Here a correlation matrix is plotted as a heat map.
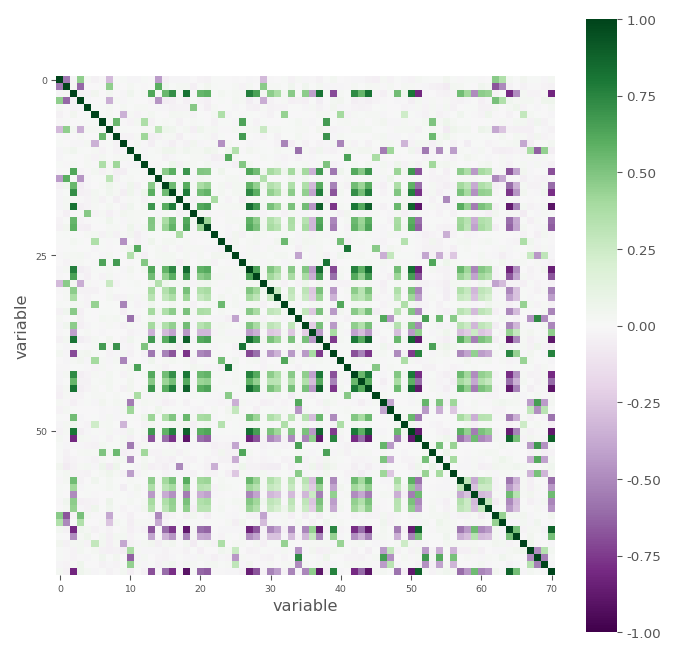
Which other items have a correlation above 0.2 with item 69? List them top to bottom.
10, 25, 47, 67
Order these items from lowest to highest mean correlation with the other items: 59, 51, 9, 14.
51, 59, 9, 14
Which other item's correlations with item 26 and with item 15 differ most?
38
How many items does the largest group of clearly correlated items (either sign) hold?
30
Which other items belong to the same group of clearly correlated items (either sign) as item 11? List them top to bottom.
24, 41, 45
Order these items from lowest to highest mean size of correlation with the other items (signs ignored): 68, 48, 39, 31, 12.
12, 68, 31, 48, 39
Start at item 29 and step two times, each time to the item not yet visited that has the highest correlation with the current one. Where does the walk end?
14
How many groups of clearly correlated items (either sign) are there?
8
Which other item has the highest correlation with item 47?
10
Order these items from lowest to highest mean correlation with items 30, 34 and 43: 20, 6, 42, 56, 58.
6, 56, 58, 20, 42
